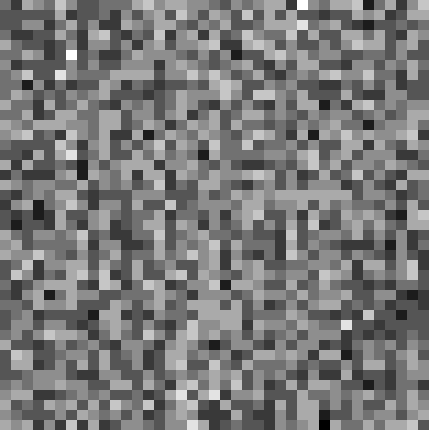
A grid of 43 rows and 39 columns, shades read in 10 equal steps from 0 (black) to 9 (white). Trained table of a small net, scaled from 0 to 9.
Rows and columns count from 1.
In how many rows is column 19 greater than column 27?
17
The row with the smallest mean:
9
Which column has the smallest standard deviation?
35
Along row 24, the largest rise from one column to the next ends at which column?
27
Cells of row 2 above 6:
2
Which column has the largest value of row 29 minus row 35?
20
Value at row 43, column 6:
2
